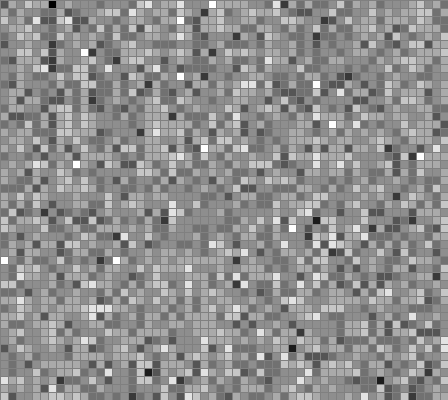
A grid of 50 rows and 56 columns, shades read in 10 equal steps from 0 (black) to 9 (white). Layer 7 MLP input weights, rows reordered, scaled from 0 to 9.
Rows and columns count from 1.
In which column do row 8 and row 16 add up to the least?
7
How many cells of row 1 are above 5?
24
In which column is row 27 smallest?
6
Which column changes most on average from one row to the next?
31
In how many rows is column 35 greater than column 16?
21
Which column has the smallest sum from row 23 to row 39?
50
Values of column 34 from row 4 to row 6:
6 7 6
